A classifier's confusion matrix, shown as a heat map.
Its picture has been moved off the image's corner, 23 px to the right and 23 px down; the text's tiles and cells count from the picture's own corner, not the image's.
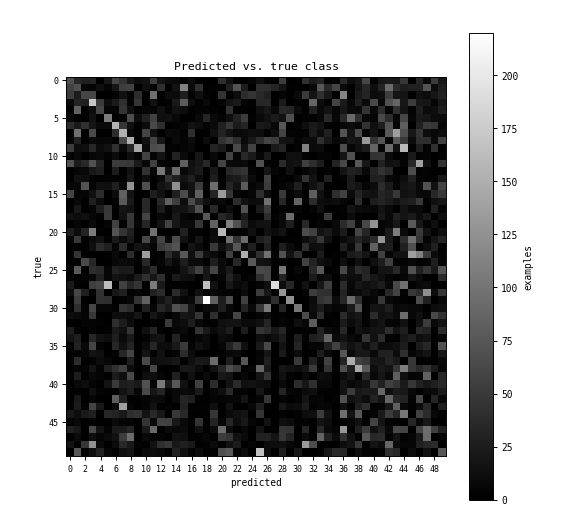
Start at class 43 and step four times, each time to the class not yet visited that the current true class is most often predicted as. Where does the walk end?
20
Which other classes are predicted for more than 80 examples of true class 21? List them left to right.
23, 41, 45
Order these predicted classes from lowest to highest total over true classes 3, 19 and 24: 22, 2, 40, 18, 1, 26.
18, 1, 26, 2, 22, 40
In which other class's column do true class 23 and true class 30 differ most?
45
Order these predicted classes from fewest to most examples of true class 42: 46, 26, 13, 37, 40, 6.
13, 37, 40, 26, 46, 6
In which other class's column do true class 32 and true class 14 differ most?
8
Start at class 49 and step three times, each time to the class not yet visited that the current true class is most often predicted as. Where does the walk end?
47
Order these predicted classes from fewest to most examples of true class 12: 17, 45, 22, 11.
11, 17, 22, 45
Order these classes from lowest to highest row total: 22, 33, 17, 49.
17, 33, 49, 22
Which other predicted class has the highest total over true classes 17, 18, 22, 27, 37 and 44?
5
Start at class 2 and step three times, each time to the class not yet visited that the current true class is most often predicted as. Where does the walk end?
39
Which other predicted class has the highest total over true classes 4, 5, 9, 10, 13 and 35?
44
